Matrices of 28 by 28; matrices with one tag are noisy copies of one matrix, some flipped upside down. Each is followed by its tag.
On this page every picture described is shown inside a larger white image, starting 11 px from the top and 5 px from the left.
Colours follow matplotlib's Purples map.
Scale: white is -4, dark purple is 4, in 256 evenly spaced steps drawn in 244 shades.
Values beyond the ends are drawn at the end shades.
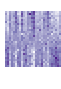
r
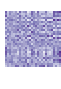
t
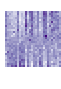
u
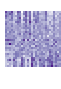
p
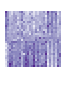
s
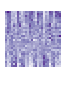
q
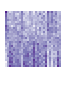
s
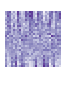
q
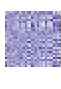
t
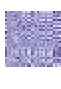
t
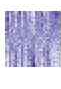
r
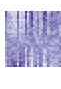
u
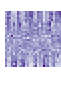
q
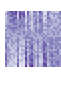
u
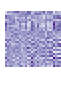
t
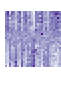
r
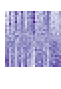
r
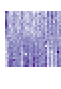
s
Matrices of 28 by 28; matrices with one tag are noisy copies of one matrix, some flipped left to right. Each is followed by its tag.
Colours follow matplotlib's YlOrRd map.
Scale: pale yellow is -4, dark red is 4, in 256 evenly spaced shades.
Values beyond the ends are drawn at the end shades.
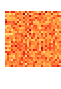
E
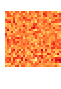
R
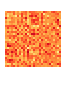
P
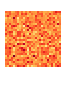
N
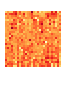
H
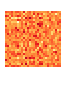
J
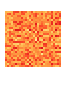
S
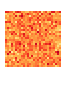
E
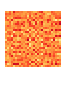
S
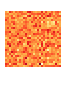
J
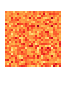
N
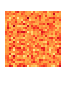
N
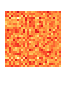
J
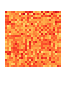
E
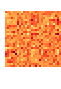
P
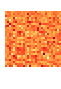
N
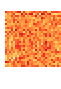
E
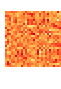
P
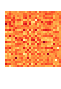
S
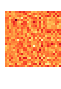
J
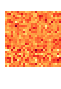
R
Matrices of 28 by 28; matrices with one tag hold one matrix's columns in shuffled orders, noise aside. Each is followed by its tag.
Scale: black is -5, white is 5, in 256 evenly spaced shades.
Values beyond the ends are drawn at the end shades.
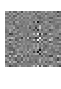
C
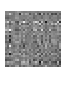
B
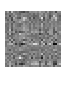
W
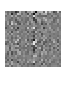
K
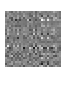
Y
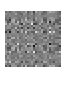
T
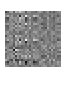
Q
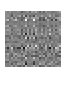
Y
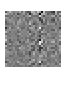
K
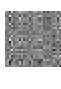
Q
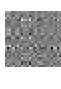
Y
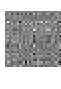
B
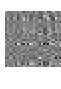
W
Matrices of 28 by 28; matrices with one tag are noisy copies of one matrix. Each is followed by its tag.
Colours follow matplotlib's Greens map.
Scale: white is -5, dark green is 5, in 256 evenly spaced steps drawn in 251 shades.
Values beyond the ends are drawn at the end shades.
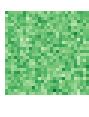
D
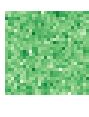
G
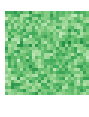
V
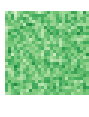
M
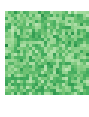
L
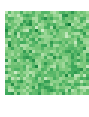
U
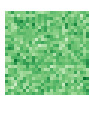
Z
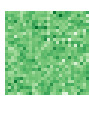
G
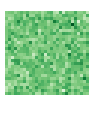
Z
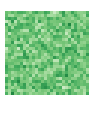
U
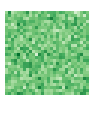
Z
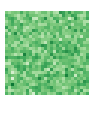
U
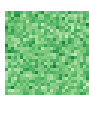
V
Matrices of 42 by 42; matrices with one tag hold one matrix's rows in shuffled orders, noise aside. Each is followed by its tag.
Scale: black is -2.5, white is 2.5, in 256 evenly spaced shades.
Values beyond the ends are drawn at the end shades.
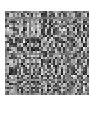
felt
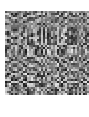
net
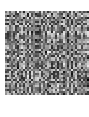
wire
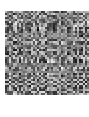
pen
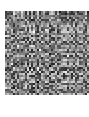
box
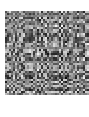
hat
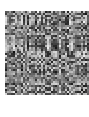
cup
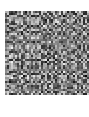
felt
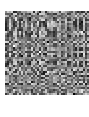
pen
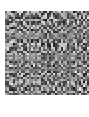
felt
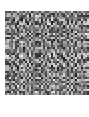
wire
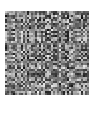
cup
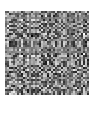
felt
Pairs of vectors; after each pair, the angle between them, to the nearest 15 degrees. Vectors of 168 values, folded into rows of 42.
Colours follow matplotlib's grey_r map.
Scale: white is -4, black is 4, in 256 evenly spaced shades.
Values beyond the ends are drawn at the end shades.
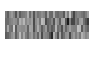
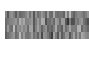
15 degrees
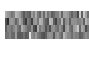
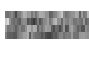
120 degrees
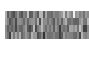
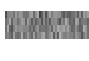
120 degrees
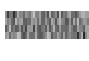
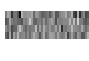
90 degrees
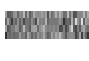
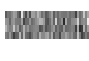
75 degrees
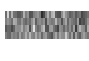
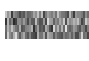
105 degrees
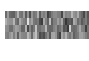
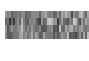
90 degrees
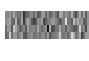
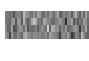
165 degrees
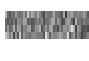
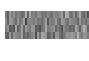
105 degrees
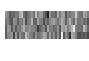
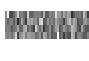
75 degrees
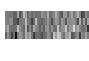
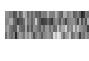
30 degrees
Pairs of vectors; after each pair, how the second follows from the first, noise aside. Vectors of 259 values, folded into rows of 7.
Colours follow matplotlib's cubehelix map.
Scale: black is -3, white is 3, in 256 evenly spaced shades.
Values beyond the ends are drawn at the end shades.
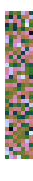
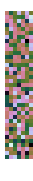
reversed.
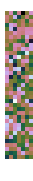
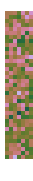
reversed, negated, shrunk.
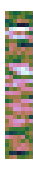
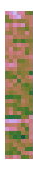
wrapped around, shrunk.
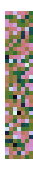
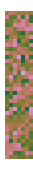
reversed, negated, shrunk.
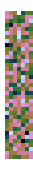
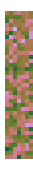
reversed, negated, shrunk.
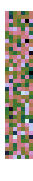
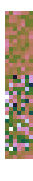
reversed, negated, partly zeroed.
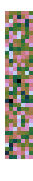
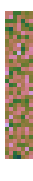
wrapped around, shrunk.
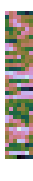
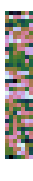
reversed.
